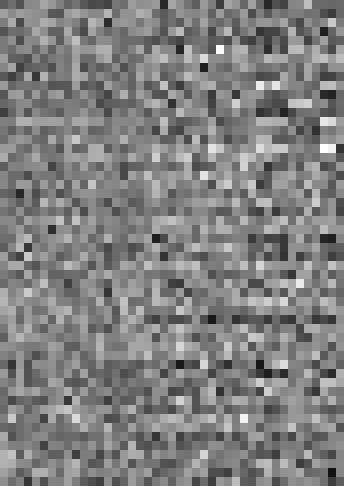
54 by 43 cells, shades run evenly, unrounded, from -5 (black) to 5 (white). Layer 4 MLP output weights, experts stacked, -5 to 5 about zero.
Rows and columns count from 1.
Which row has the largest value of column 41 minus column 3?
17
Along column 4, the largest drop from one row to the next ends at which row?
28
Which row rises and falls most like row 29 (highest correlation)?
33
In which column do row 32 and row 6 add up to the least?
23
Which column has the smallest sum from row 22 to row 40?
14
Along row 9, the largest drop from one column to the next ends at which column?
5
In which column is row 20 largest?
26
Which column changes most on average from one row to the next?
42
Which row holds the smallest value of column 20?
27
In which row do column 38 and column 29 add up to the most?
32
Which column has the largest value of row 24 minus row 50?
39
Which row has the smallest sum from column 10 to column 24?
41
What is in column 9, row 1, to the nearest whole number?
-1
